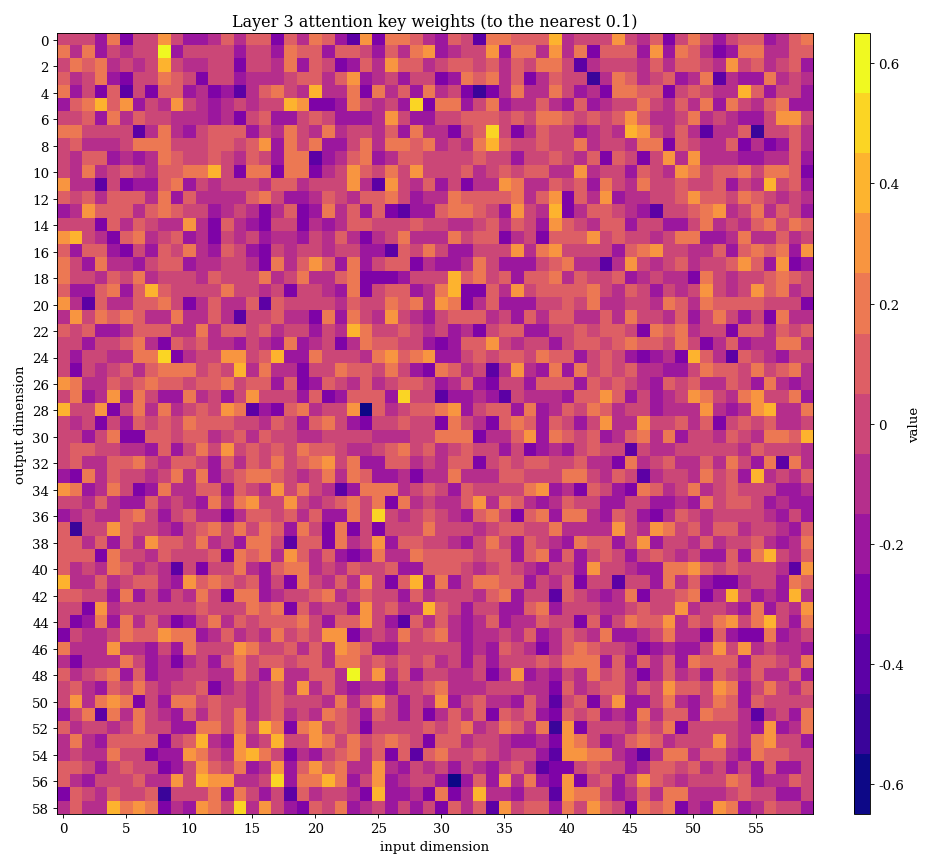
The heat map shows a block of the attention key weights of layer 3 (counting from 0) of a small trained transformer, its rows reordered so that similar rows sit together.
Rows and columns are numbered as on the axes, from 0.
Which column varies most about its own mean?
39
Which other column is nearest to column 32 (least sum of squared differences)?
2
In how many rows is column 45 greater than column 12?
24
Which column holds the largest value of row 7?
34
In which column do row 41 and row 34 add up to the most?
0
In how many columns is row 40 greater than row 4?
30
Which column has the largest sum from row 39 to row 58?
14
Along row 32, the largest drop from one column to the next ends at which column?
57
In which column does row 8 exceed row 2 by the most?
41
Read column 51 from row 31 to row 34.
0 0.1 0.2 -0.1
